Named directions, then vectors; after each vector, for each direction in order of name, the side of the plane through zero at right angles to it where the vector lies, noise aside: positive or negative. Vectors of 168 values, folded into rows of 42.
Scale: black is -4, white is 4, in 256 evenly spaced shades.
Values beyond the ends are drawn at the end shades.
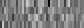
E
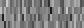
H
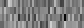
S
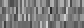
positive, positive, negative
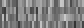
positive, negative, negative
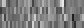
positive, negative, negative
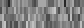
positive, negative, negative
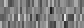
negative, positive, negative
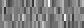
negative, negative, negative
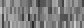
negative, positive, positive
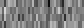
positive, positive, positive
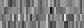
negative, positive, negative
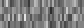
negative, positive, negative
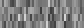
negative, positive, negative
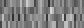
positive, negative, positive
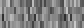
negative, positive, positive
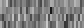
negative, positive, negative
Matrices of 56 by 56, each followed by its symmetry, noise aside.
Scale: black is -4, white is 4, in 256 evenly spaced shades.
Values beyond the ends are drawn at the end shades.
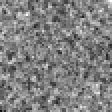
symmetric across the other diagonal.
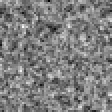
no symmetry.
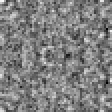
mirrored top to bottom.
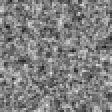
antisymmetric.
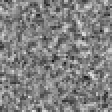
no symmetry.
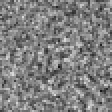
antisymmetric.
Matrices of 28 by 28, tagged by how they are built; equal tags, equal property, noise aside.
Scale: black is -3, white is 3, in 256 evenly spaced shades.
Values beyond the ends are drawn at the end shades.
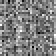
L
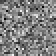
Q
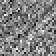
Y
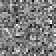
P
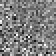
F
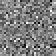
P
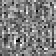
L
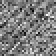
Y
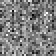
L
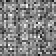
L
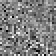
F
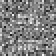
L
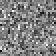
Q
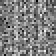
L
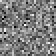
L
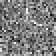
Q
